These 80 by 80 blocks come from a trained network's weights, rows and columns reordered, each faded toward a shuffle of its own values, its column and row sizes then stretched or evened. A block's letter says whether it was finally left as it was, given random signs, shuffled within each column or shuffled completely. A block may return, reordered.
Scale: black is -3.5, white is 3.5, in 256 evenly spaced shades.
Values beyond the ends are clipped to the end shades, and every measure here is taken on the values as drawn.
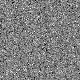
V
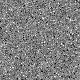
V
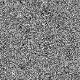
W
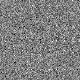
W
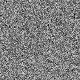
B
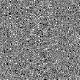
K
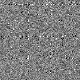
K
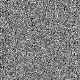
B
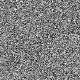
W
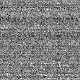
K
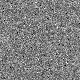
V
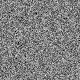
V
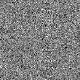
K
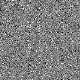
K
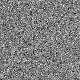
V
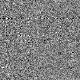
W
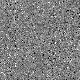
B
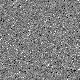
V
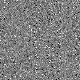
B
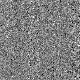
B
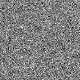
W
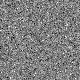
V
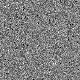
B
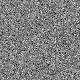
V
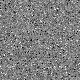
V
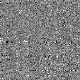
K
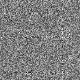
W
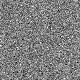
V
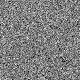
V
